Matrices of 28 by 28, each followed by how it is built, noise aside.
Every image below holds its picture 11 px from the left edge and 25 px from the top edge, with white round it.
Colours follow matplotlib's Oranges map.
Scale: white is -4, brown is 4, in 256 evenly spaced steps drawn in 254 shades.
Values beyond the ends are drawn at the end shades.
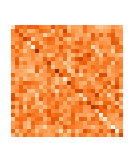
diagonal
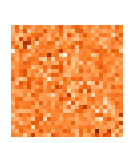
block diagonal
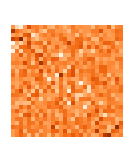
block diagonal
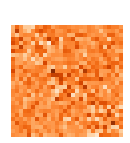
block diagonal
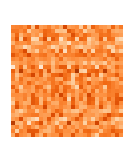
repeating columns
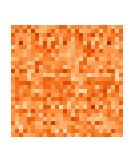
repeating columns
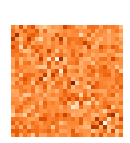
block diagonal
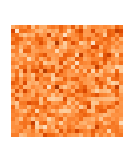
noise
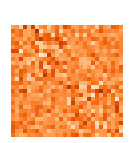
block diagonal
